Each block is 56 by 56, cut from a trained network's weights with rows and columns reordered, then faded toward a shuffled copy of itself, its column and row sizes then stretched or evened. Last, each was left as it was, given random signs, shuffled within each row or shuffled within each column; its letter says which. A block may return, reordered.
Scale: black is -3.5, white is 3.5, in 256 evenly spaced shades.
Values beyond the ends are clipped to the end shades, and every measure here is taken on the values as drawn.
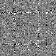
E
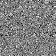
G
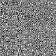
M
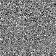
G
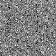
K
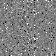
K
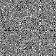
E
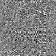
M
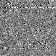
G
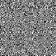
M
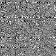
E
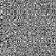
M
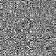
M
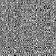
M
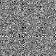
E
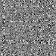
E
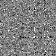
E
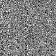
K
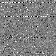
G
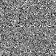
G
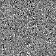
K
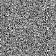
K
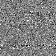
G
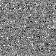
G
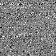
G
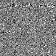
G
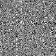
E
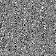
K
